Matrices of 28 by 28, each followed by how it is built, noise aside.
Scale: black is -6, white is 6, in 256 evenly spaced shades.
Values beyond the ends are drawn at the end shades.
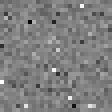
sparse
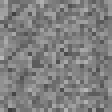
repeating rows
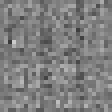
blocks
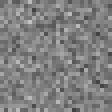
repeating rows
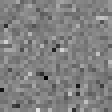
sparse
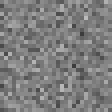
repeating rows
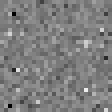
sparse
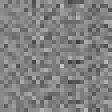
repeating rows
